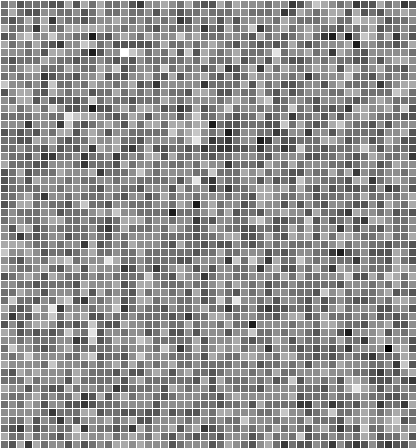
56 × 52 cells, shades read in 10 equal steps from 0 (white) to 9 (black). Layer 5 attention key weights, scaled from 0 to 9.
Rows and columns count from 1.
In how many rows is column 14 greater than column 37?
17
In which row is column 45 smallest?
49
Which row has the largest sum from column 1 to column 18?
20
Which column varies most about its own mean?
12
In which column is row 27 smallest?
15
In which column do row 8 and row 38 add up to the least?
30
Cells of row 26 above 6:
1
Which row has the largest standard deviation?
5
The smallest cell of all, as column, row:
16, 7
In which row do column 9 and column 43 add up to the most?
32
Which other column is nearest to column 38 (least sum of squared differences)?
14
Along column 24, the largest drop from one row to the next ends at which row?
41
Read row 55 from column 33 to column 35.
5 3 5
